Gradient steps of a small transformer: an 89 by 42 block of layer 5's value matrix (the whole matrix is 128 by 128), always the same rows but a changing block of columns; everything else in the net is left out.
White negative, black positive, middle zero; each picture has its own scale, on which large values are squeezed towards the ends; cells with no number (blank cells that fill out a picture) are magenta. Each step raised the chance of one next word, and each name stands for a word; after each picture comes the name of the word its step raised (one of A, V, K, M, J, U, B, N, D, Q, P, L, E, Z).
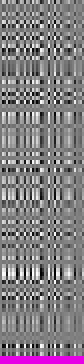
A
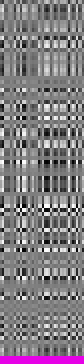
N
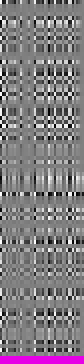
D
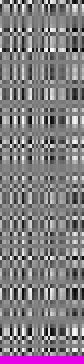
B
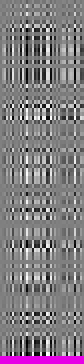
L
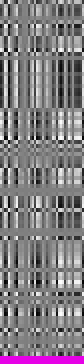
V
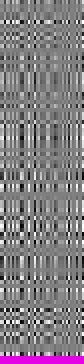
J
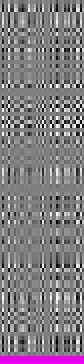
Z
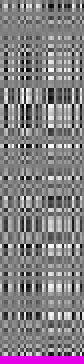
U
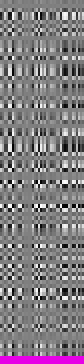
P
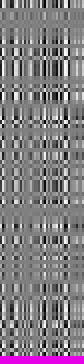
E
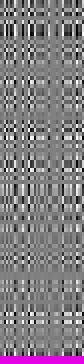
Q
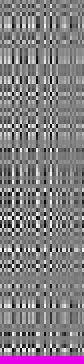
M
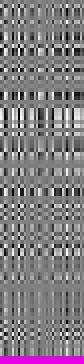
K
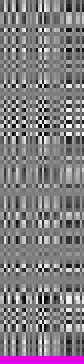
Z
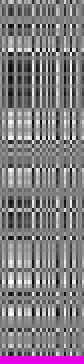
V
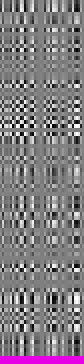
Z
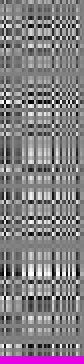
A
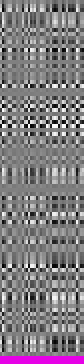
Z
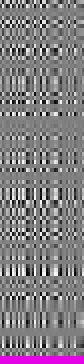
A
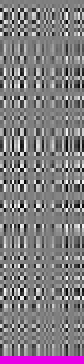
P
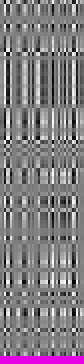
V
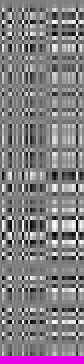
J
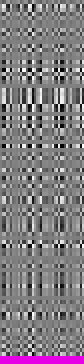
U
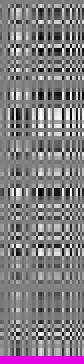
K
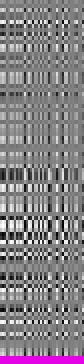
J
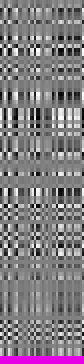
K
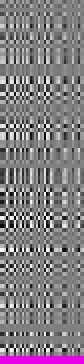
M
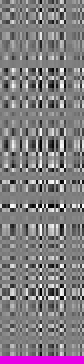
P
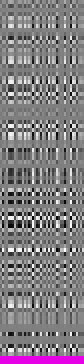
M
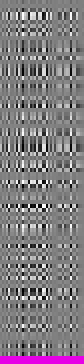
P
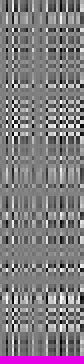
Z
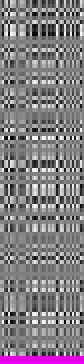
Q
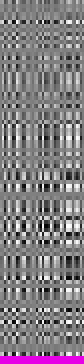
J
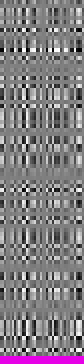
B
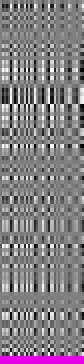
U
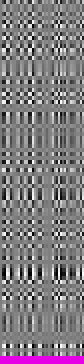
A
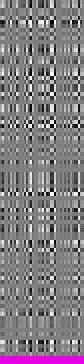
D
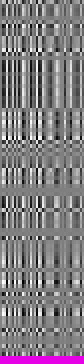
V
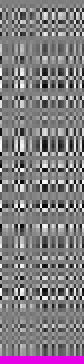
P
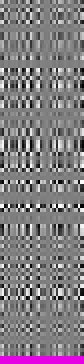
P
